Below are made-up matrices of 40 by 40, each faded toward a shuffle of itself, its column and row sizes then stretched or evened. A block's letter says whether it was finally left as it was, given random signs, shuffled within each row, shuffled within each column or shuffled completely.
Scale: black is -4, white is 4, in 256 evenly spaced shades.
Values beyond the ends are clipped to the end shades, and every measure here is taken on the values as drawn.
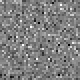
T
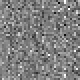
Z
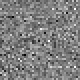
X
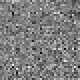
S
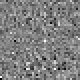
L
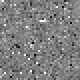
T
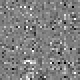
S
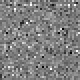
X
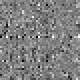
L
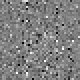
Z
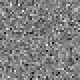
T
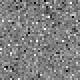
T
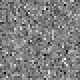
T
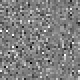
Z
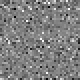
X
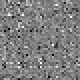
S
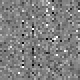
Z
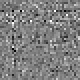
L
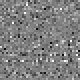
X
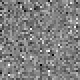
Z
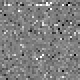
X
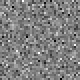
T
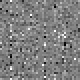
Z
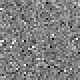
T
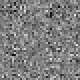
S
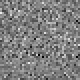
X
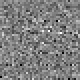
X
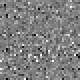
X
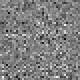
L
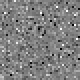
T
